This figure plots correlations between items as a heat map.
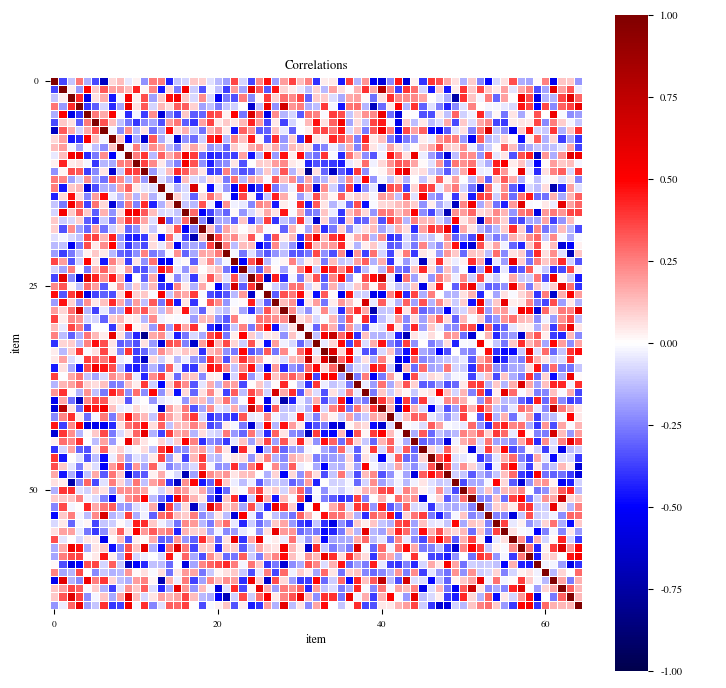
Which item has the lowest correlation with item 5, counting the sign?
42
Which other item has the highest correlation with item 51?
62
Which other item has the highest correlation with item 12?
38
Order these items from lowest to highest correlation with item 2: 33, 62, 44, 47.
47, 33, 44, 62
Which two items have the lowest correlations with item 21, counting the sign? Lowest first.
63, 36
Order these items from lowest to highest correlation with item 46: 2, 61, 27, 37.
61, 37, 27, 2
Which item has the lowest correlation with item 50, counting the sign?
20
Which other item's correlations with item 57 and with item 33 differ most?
31
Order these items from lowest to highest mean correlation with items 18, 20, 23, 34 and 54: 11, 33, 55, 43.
11, 43, 55, 33
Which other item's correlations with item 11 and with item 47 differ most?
64
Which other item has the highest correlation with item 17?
13
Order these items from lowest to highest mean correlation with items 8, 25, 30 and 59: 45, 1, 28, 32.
28, 45, 32, 1
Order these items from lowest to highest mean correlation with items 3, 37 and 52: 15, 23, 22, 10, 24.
23, 24, 10, 22, 15
